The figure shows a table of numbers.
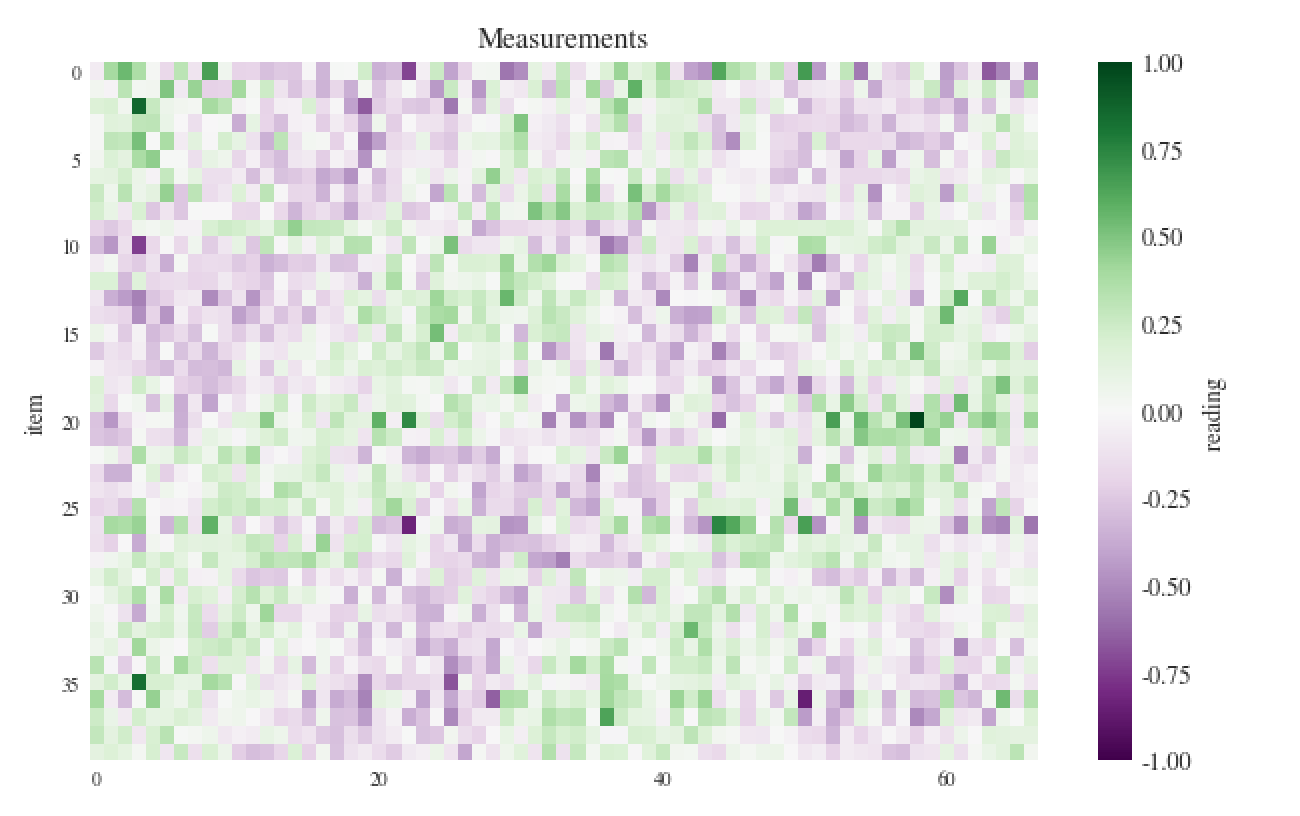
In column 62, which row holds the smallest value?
36
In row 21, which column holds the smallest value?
39
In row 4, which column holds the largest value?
3
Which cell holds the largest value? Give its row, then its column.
20, 58
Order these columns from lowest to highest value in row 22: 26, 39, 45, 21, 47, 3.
26, 39, 21, 47, 45, 3
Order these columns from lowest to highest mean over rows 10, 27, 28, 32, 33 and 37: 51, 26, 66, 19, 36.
26, 19, 36, 66, 51
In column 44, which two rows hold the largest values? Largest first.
26, 0
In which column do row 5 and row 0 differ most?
50
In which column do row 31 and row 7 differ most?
55
